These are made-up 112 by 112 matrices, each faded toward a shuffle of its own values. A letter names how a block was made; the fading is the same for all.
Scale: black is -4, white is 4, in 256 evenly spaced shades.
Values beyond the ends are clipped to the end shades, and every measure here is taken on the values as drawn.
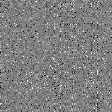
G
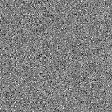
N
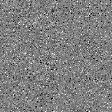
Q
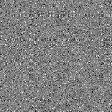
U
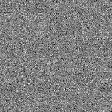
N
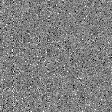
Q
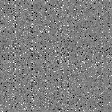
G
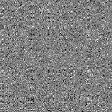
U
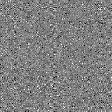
U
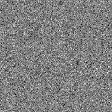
N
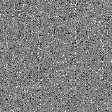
Q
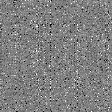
G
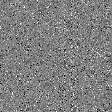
Q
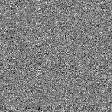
N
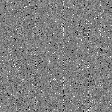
Q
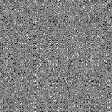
U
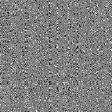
G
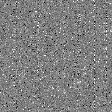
Q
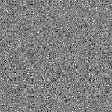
U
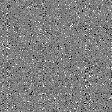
G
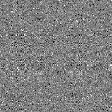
U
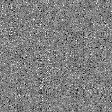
Q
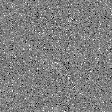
Q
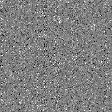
Q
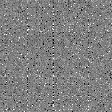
G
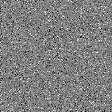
Q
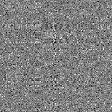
U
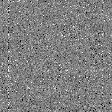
Q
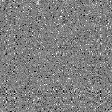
G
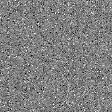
Q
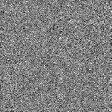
N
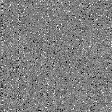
Q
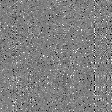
G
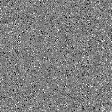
Q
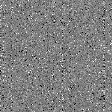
Q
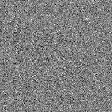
N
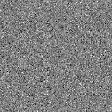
N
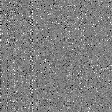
G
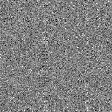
N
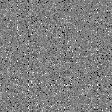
Q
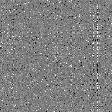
G
